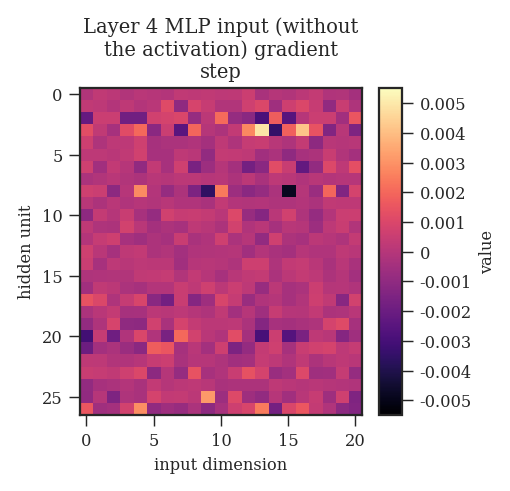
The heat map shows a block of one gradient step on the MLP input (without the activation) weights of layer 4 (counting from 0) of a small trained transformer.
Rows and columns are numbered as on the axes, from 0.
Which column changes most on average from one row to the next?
13
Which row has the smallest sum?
20
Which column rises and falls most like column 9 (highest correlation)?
19
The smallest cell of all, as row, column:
8, 15
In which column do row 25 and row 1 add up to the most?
9
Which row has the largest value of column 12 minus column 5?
3
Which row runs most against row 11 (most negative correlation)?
18
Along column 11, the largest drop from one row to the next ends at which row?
21
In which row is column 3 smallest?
2
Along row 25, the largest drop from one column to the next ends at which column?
10
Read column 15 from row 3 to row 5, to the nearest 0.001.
0.002 0 -0.001
